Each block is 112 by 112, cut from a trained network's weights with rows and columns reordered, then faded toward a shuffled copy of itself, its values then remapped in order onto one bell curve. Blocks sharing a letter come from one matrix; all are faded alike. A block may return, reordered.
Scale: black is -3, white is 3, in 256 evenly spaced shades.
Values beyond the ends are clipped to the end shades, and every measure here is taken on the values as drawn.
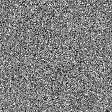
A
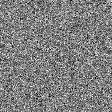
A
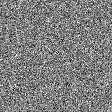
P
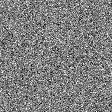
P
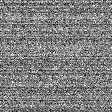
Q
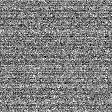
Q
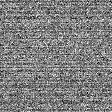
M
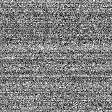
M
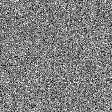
A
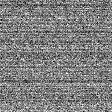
Q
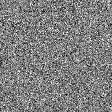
A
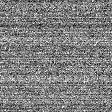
Q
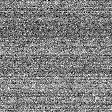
Q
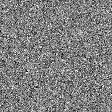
P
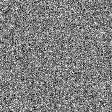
A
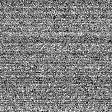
M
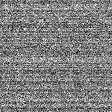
M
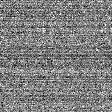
M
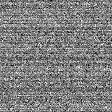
M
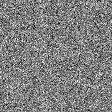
P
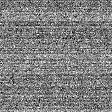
M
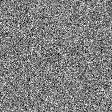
P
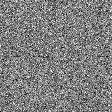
A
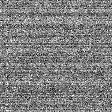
M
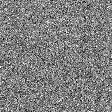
P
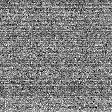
M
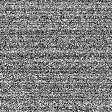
M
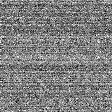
M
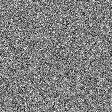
P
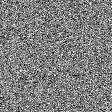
P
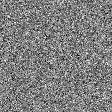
P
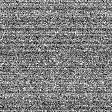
Q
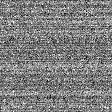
M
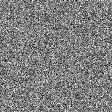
A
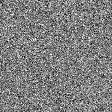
A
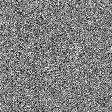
A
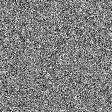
P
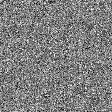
A
